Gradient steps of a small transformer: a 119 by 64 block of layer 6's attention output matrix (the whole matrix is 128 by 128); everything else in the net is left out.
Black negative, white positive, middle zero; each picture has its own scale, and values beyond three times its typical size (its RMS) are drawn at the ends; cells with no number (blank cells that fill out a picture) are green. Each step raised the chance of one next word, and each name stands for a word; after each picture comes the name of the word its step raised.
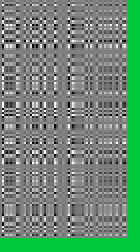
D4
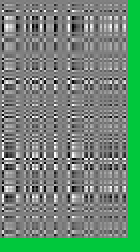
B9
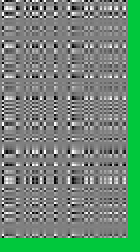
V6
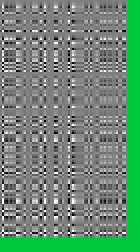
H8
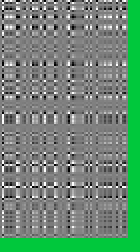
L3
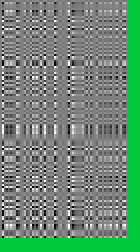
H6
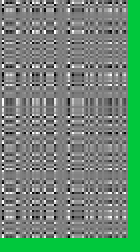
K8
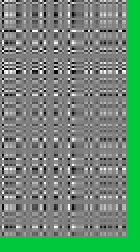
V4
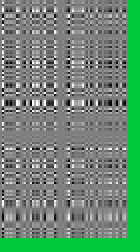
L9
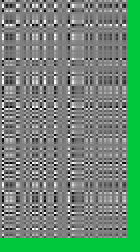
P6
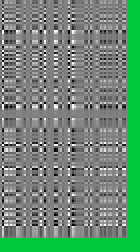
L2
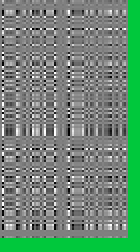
H6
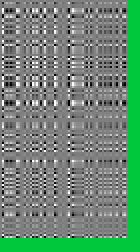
L9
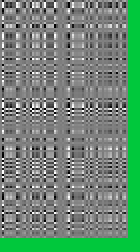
P6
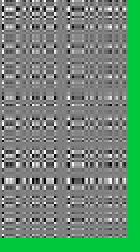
V6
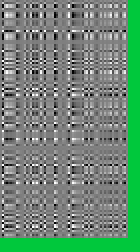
V4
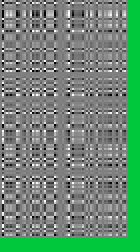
V4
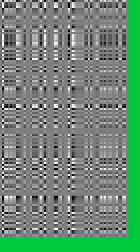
P6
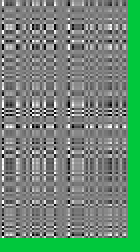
D4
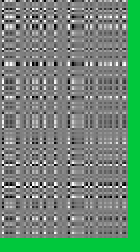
L3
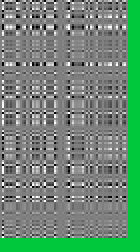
L3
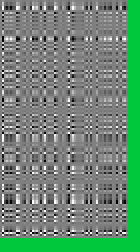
H8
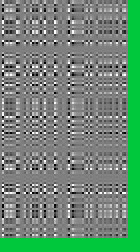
K8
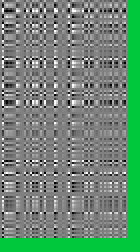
L9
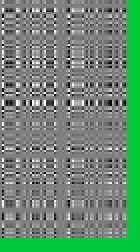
L9
